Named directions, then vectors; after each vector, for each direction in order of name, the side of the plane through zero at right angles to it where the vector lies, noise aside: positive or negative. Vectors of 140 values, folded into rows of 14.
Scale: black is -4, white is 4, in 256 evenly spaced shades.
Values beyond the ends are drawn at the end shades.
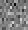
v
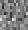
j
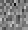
positive, positive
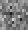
positive, negative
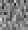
positive, positive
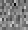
positive, positive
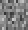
positive, negative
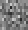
positive, negative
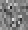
positive, negative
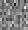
positive, positive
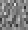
negative, negative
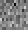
positive, positive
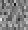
positive, positive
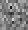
positive, negative
